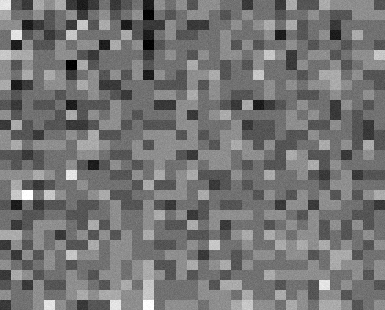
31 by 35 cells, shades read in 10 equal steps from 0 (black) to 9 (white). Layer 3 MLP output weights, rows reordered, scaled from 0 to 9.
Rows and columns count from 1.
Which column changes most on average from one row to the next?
2
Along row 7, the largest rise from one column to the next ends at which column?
8
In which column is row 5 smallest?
14
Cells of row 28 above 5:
3
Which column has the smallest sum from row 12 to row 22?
33
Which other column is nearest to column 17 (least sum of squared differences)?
32
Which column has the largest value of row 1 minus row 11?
1
